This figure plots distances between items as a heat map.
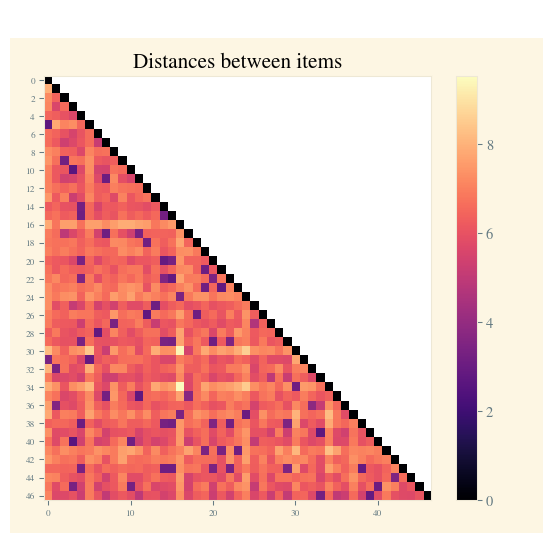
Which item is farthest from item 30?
16
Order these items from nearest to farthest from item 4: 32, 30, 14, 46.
14, 46, 32, 30
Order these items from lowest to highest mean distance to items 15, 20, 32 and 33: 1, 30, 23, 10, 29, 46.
29, 46, 1, 10, 23, 30
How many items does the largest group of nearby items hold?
8
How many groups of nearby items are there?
15
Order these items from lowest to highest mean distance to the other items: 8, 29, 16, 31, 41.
29, 31, 8, 41, 16
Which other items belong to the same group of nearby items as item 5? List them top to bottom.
0, 31
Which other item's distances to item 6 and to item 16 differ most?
28
